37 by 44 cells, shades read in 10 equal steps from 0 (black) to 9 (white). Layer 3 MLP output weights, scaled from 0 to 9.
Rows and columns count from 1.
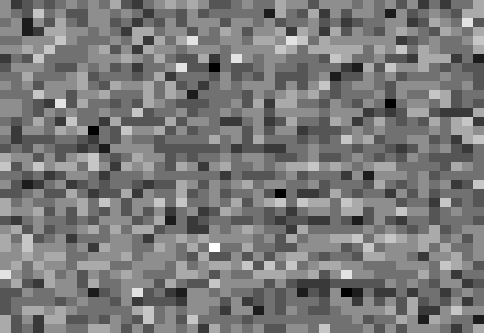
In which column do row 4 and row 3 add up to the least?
3
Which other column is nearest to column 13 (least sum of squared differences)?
21
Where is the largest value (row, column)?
28, 20
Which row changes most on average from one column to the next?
14
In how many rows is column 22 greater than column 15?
9
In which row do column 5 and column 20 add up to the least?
8
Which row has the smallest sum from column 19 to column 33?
25
